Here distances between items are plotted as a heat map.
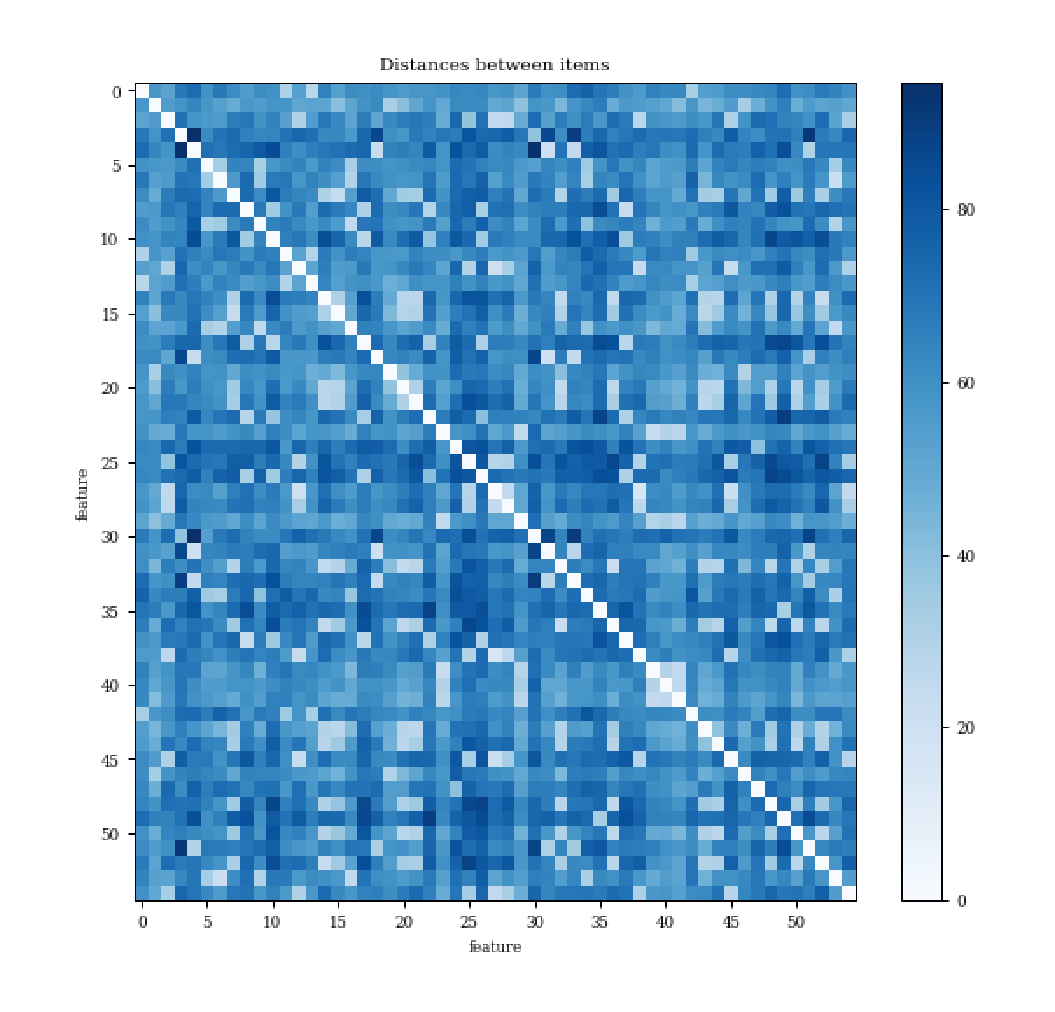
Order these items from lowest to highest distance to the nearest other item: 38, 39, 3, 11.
38, 39, 11, 3
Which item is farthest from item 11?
34
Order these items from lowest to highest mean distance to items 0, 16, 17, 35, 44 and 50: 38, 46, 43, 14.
43, 14, 46, 38
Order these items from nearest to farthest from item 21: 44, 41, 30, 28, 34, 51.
44, 41, 51, 34, 30, 28
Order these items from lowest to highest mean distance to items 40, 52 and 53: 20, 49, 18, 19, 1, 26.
20, 1, 19, 18, 49, 26
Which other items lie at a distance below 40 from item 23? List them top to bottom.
29, 39, 40, 41
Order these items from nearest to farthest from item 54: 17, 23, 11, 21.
23, 11, 17, 21
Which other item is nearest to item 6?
53
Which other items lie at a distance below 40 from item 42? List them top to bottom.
0, 11, 13
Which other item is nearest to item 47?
24
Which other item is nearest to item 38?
27
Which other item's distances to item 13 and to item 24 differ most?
0
